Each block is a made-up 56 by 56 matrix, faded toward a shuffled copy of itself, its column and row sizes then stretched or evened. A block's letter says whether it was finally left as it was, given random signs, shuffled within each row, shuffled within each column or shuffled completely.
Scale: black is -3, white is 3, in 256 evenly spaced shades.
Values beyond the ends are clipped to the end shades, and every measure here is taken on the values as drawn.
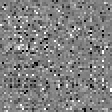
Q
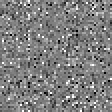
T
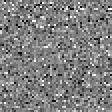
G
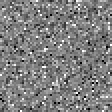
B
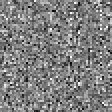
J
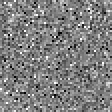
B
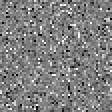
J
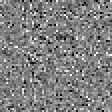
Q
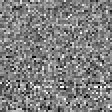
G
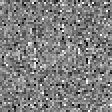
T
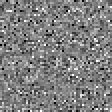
G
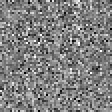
T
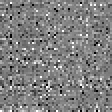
Q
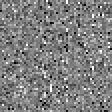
J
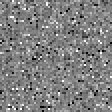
B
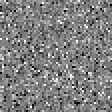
B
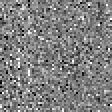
J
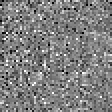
Q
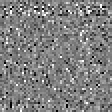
Q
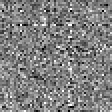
T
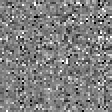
Q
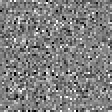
Q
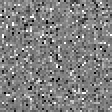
J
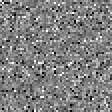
G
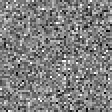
J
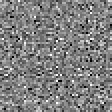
Q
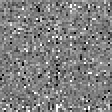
T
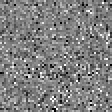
T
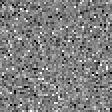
B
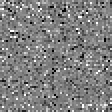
G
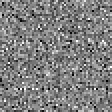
G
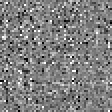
Q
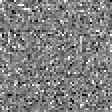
G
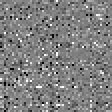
Q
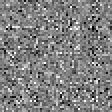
T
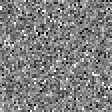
B
